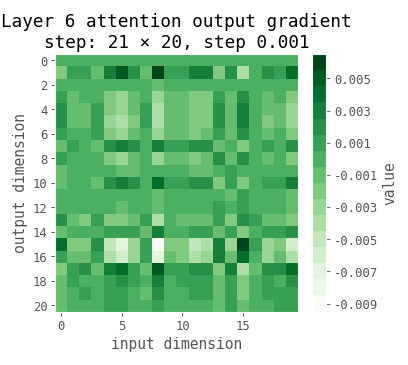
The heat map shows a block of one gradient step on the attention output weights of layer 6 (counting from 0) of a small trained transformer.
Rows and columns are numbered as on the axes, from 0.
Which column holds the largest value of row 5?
15
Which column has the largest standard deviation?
8
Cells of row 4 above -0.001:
6
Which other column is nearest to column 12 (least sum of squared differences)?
11
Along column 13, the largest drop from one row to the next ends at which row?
17
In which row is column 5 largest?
1
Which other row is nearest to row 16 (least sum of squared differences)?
5
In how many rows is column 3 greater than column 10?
8
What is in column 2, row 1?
0.001
